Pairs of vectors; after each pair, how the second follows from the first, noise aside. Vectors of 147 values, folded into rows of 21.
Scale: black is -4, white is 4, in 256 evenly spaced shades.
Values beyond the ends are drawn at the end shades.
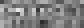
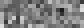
shuffled.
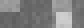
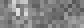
reversed, partly zeroed.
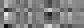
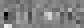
negated, partly zeroed.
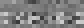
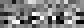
negated, scaled up.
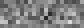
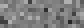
negated, partly zeroed.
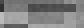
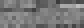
wrapped around, negated, partly zeroed.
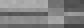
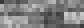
wrapped around.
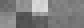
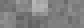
shrunk.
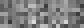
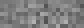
shrunk.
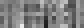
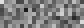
shuffled.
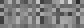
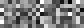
negated, scaled up.
